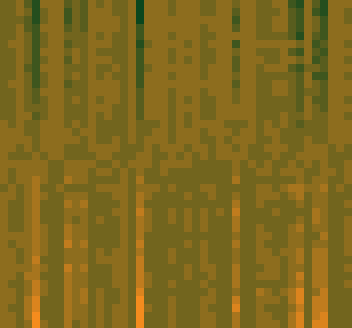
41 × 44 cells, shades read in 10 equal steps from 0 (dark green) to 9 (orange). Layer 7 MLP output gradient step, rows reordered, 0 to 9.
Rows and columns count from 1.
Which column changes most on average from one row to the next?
30
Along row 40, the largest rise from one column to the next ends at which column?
18
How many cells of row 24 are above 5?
4
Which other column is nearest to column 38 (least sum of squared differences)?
41
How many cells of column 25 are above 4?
19
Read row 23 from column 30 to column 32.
6 4 4
